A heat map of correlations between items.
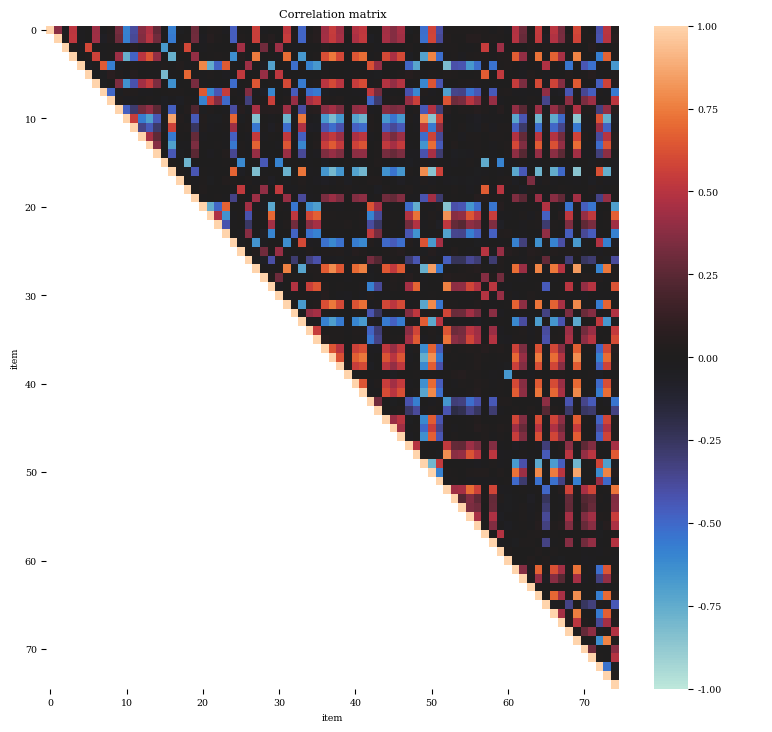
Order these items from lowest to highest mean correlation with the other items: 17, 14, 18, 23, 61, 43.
23, 43, 17, 18, 14, 61
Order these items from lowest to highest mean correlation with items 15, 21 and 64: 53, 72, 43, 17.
72, 43, 17, 53
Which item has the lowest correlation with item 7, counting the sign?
52
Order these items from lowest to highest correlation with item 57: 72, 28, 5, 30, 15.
15, 72, 28, 30, 5
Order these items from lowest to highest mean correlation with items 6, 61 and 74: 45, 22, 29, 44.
22, 29, 45, 44
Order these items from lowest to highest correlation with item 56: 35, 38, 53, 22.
38, 53, 22, 35
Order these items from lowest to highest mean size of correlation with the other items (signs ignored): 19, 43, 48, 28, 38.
28, 43, 19, 48, 38
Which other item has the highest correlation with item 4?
20
